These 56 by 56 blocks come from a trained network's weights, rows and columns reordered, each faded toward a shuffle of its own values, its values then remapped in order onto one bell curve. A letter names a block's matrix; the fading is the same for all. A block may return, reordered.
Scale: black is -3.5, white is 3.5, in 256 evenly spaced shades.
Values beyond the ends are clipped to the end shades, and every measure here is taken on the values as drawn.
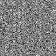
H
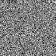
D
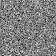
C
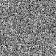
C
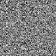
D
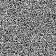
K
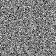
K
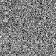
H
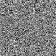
H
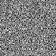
H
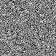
K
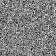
K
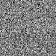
H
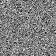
K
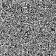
C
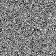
C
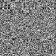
D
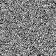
K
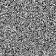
H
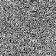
H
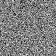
K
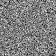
K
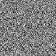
D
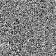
C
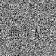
D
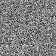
K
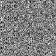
D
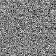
H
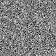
K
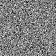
K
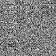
H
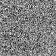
C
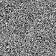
K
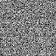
H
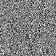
C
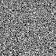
C
